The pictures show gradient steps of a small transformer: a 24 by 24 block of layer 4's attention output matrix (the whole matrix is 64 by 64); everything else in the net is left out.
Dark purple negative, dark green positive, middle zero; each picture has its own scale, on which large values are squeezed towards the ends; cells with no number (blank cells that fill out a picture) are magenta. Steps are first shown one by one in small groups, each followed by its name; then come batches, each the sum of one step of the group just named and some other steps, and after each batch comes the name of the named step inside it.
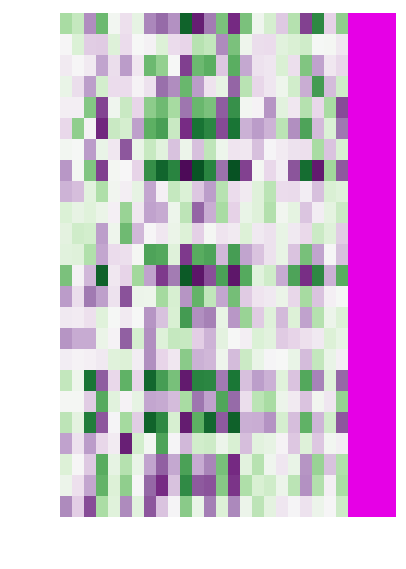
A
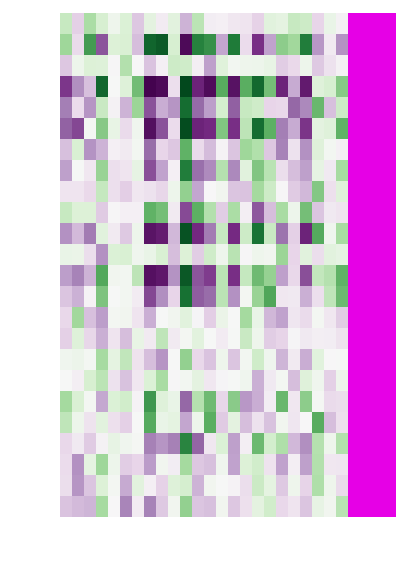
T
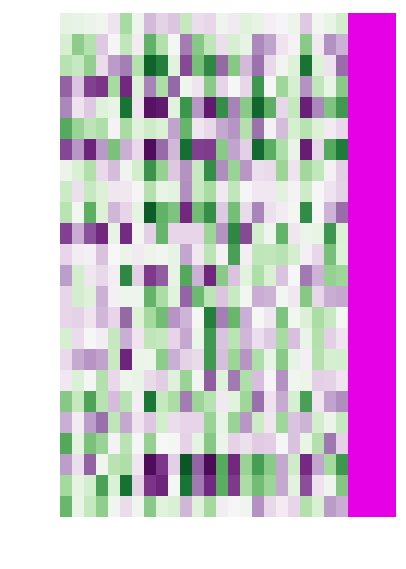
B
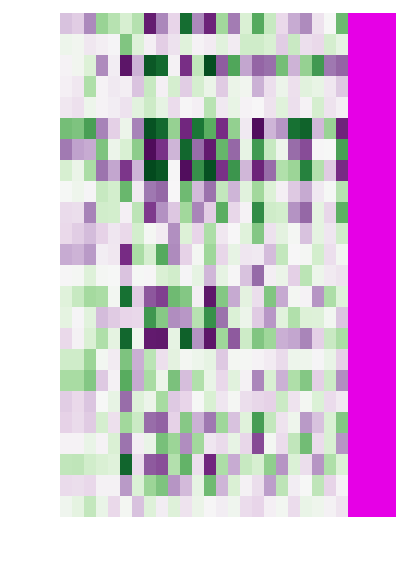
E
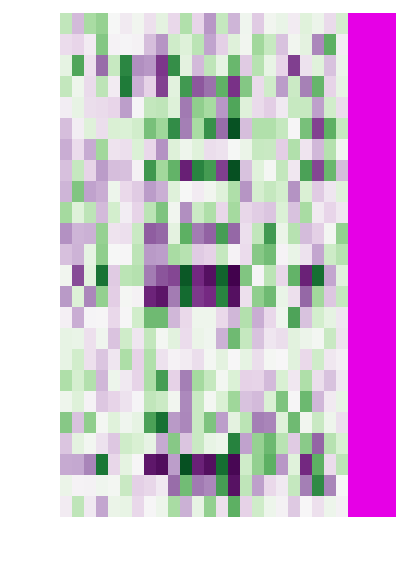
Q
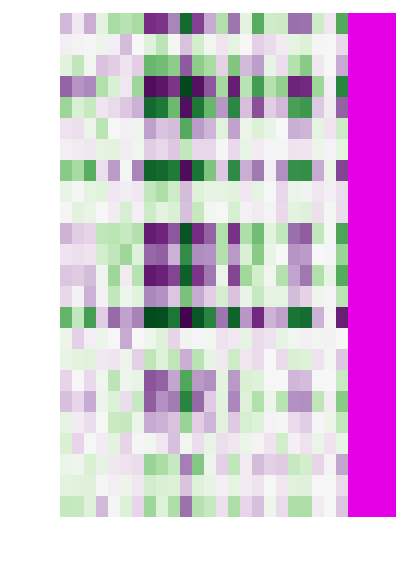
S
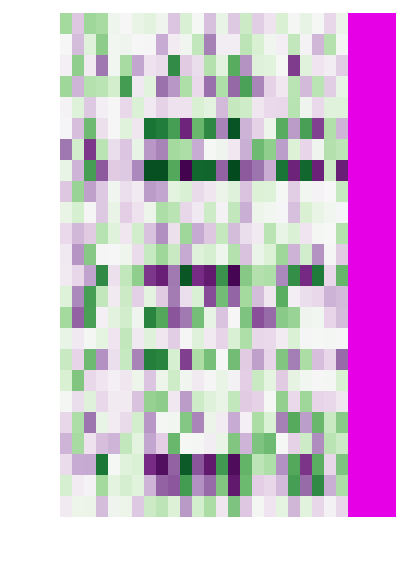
Q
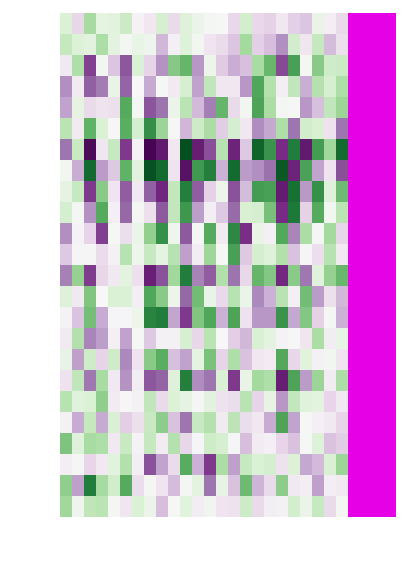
B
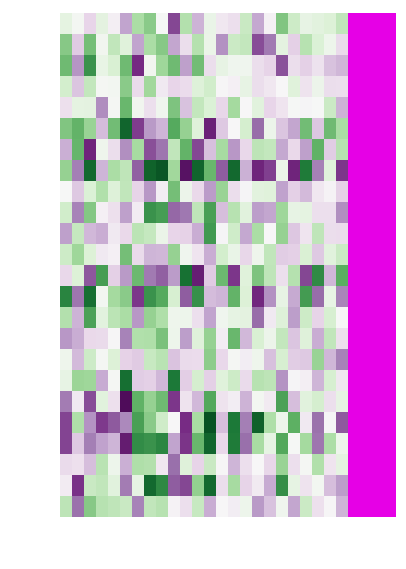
A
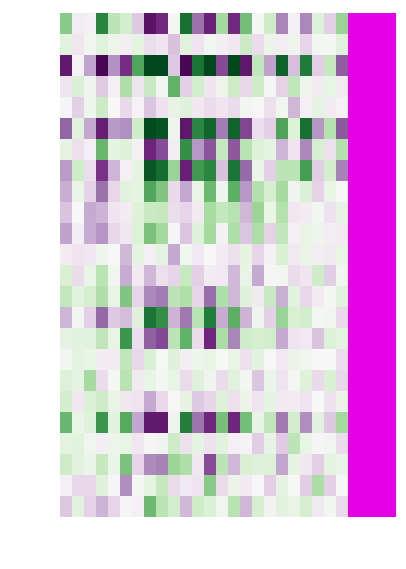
E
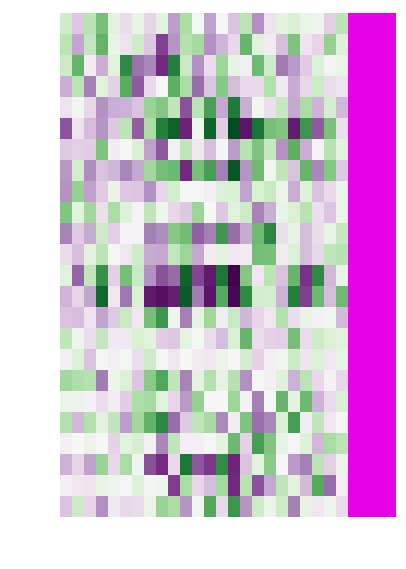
Q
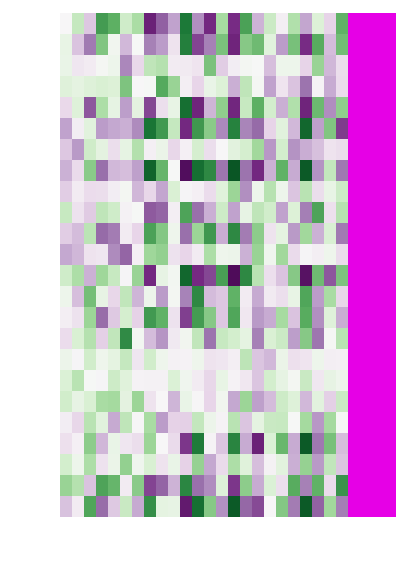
E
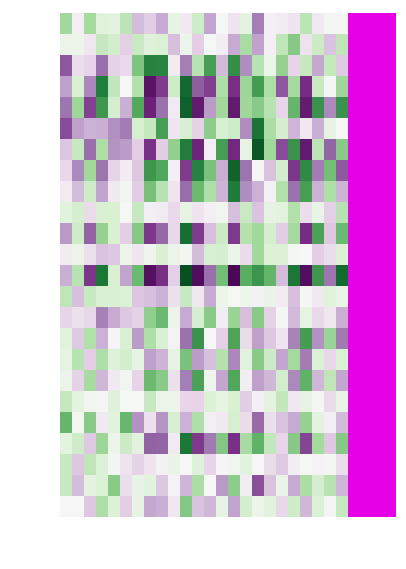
T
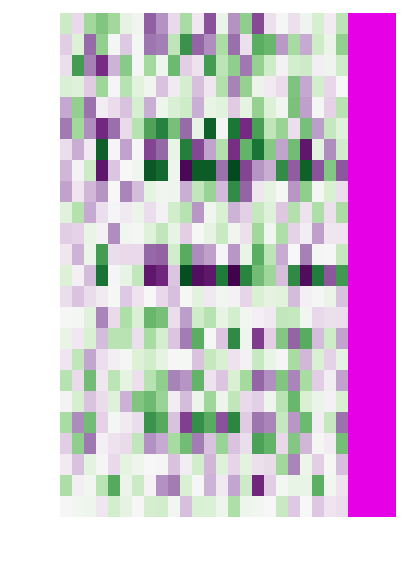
Q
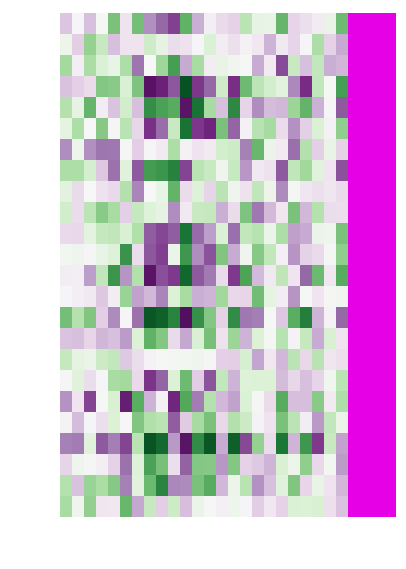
S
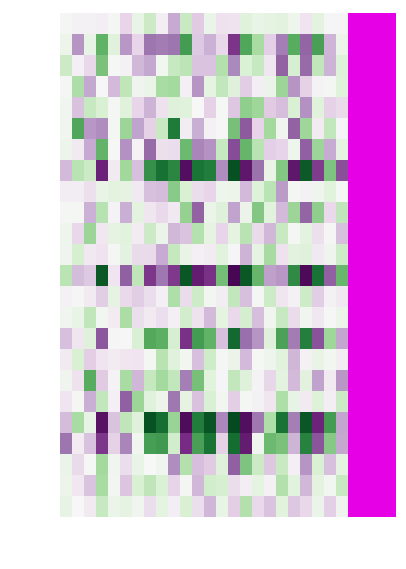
A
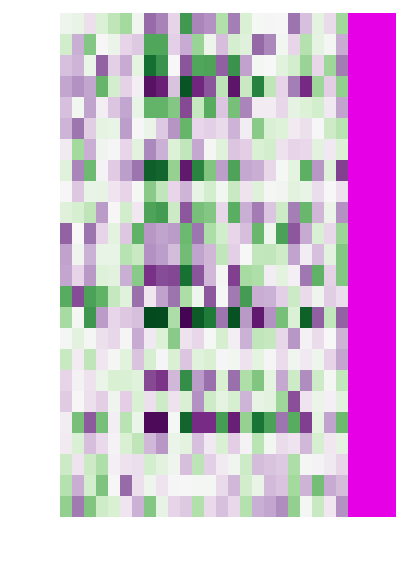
S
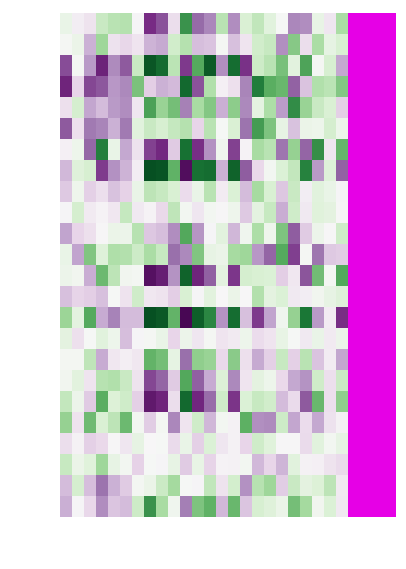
S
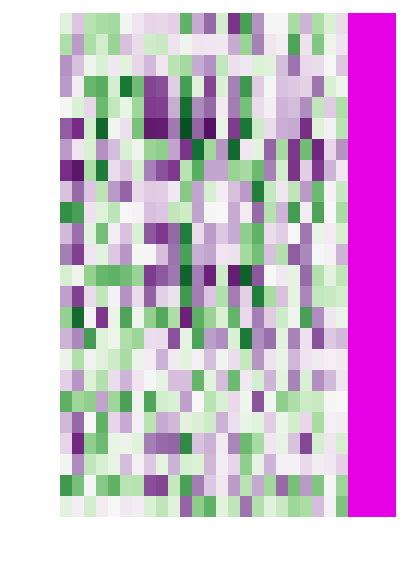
T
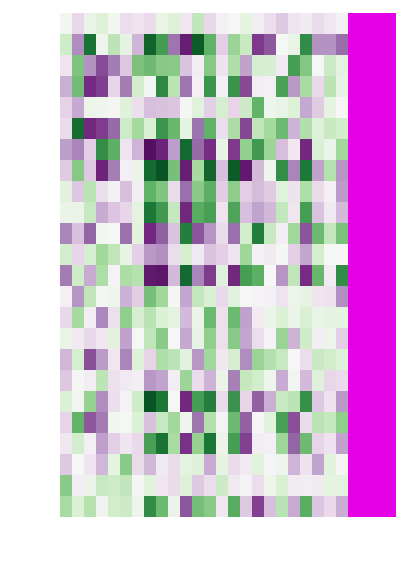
B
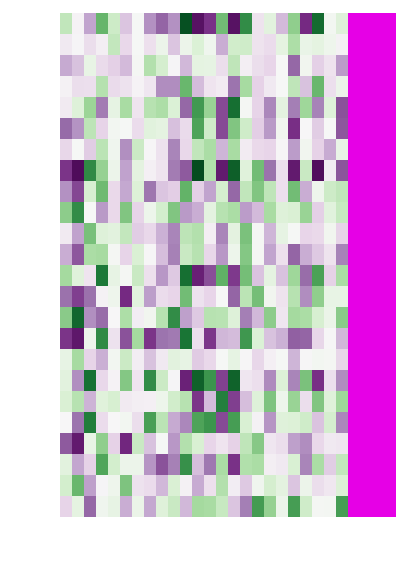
A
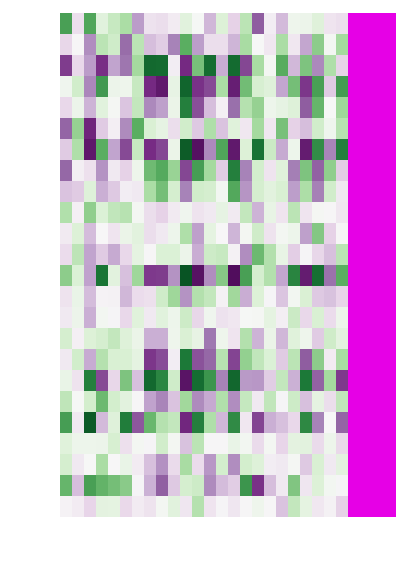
A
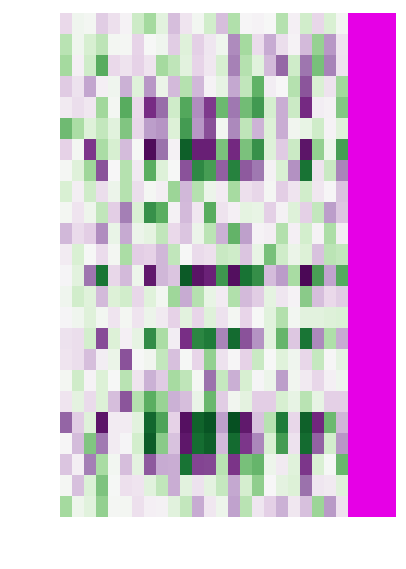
B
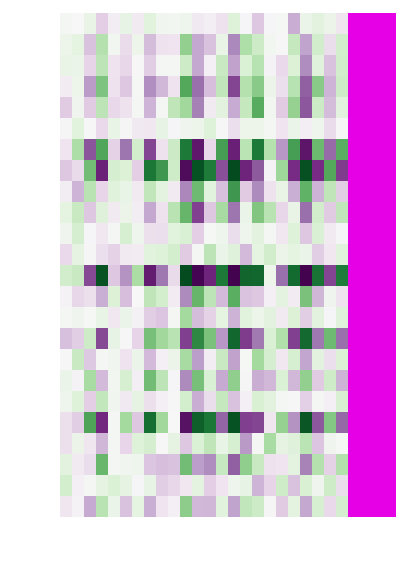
A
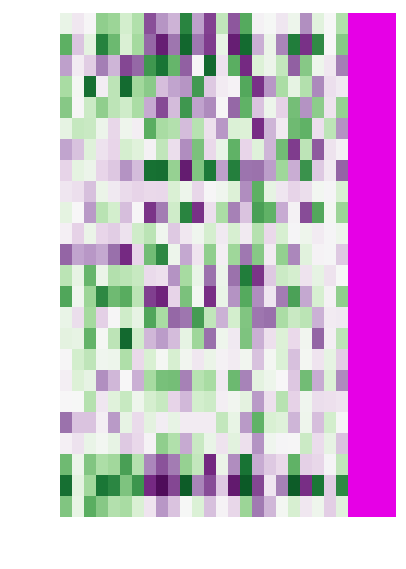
E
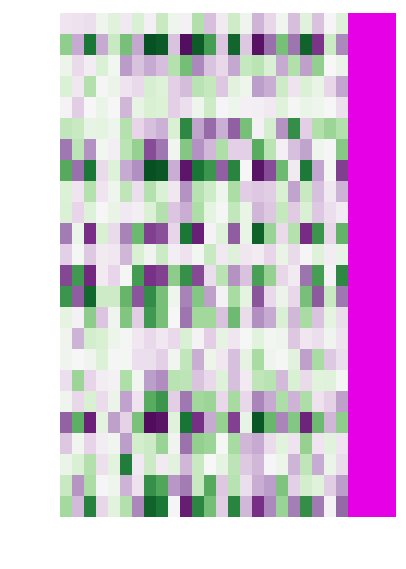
E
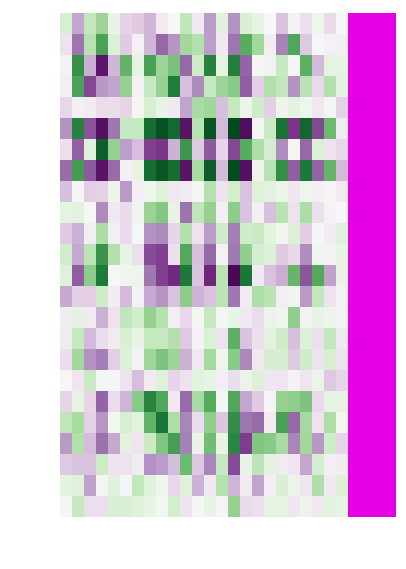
Q
